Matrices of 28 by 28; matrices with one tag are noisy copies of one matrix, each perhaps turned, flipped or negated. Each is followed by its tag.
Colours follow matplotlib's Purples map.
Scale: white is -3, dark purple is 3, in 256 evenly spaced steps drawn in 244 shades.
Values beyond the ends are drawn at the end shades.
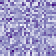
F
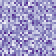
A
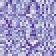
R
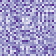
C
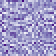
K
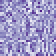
R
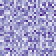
A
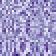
R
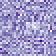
C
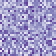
A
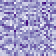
R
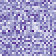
C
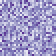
A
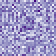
C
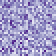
A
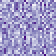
K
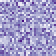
F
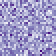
A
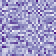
K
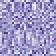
K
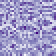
R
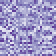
R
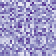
F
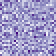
K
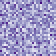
A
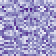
R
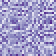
K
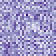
C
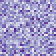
A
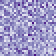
A
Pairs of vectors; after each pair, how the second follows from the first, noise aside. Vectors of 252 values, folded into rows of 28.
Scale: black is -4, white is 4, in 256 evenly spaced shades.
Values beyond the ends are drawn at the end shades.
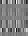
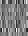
negated.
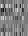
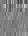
reversed, negated, partly zeroed.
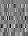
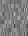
wrapped around, negated, shrunk.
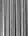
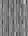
wrapped around, shrunk.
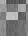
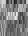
copied.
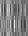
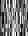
wrapped around, scaled up.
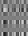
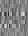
reversed, negated, partly zeroed.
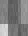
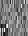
sign-scrambled.
